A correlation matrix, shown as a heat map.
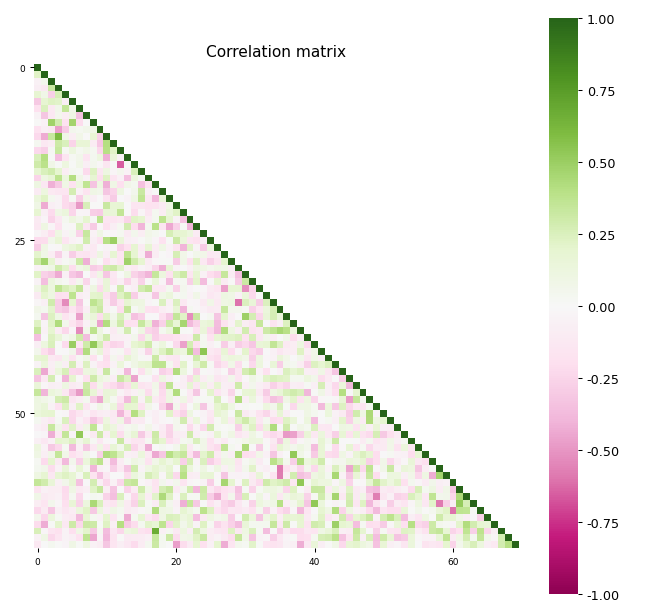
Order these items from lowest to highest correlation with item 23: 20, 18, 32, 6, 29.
20, 18, 32, 29, 6
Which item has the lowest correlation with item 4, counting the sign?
34
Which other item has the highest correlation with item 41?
24
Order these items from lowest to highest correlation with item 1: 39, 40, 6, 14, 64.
64, 39, 40, 6, 14
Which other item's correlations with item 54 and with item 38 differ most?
35
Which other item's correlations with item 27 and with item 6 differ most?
38
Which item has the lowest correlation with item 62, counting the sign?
49
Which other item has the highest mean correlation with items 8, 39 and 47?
2
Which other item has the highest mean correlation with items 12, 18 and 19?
62
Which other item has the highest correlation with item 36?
30
